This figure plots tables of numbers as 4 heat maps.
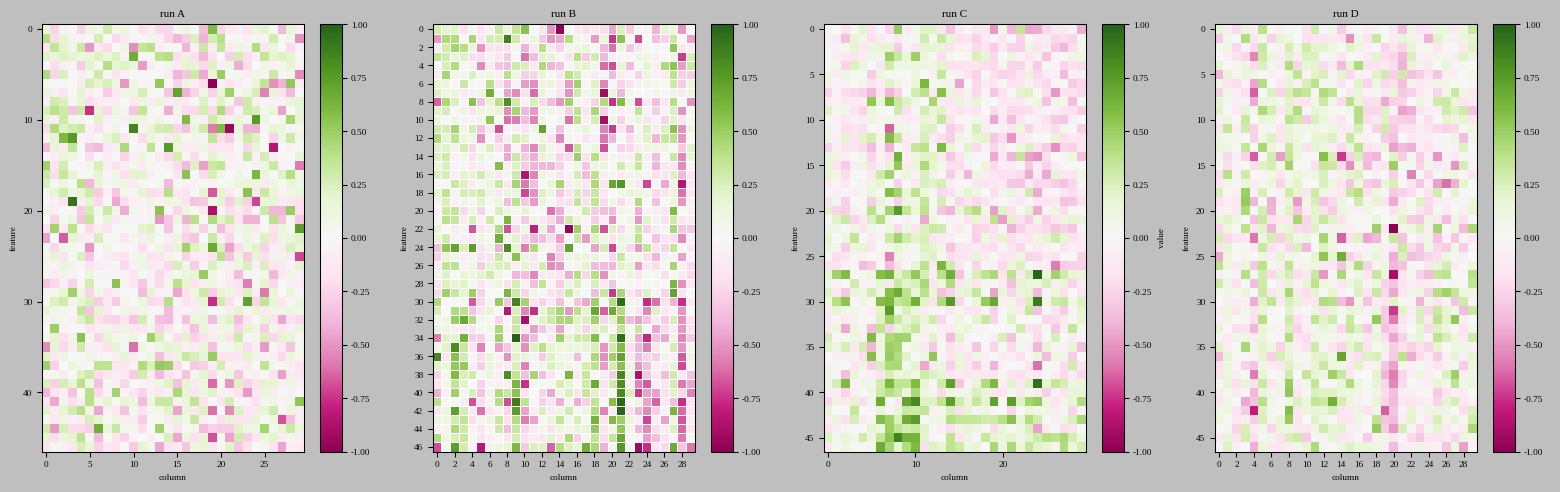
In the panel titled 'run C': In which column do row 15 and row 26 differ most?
8
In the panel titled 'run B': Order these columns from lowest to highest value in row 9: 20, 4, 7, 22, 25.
25, 4, 22, 20, 7
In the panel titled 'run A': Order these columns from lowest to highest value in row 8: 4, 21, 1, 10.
10, 21, 4, 1
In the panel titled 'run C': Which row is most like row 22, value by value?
17
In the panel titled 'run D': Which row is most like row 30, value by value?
15
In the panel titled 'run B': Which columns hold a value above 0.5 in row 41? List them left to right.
9, 20, 21
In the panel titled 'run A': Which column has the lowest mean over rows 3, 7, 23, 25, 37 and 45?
17
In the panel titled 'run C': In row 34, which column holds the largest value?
5
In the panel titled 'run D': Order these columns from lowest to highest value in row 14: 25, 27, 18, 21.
25, 18, 21, 27
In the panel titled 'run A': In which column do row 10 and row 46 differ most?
16
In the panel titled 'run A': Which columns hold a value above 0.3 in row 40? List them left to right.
5, 8, 15
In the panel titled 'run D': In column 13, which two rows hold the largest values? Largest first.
41, 38
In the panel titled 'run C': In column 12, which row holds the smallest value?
35
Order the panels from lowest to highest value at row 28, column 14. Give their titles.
run B, run D, run A, run C
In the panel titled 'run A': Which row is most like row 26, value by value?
14
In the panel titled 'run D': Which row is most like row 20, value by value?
19
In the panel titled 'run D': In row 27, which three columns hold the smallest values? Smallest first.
20, 12, 24
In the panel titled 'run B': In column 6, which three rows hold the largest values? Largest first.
7, 10, 6
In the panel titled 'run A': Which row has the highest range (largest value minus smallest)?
11
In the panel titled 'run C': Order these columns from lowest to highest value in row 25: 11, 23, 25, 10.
23, 25, 10, 11
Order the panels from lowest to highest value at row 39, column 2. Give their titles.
run D, run A, run B, run C
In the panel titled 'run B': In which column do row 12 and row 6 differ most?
10
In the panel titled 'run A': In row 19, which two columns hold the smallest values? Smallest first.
24, 8
